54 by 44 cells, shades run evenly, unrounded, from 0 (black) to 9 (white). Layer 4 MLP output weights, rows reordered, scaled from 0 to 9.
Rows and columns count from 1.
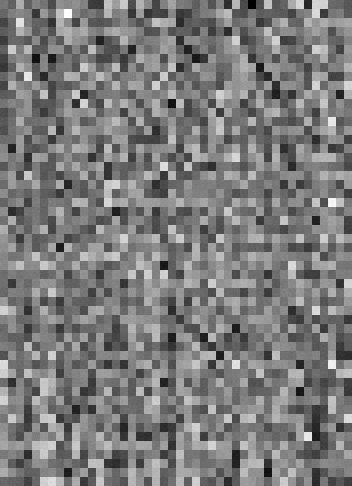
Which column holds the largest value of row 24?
29
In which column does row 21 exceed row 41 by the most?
14
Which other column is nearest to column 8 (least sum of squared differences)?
39
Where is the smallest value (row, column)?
1, 32
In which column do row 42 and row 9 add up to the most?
4
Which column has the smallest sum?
34
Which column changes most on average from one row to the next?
21
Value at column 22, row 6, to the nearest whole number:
5
